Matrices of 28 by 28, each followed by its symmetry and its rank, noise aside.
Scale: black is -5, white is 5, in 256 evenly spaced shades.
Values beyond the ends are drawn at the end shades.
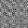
no symmetry, rank three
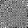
symmetric, rank four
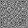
symmetric, rank four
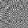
symmetric, rank three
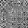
symmetric, rank four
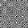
symmetric, rank four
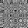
symmetric, rank three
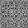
symmetric, rank four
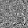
no symmetry, rank four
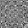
symmetric, rank three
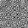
symmetric, rank four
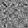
symmetric, rank four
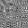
antisymmetric, rank four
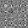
symmetric, rank four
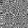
no symmetry, rank four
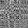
symmetric, rank four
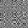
no symmetry, rank three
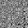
symmetric, rank four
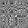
symmetric, rank three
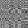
no symmetry, rank three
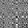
no symmetry, rank three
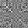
symmetric, rank three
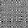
no symmetry, rank three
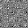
symmetric, rank four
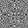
antisymmetric, rank four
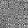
no symmetry, rank four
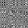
no symmetry, rank three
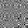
no symmetry, rank three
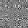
no symmetry, rank four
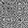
symmetric, rank four
